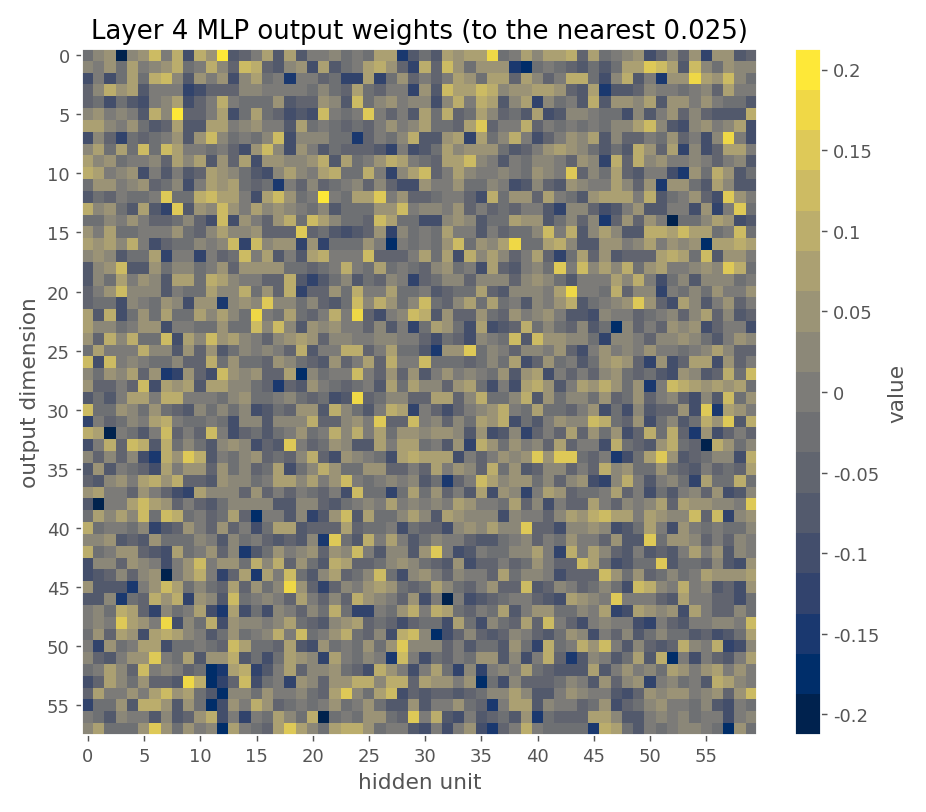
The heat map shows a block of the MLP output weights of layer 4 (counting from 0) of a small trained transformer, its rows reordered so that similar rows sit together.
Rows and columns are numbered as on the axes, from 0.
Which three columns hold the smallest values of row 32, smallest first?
2, 54, 39
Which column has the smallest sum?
21
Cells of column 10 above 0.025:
17
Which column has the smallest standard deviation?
37
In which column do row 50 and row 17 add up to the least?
7
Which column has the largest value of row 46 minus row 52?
11
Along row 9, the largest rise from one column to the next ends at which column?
47
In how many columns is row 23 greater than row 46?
28
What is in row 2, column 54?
0.175
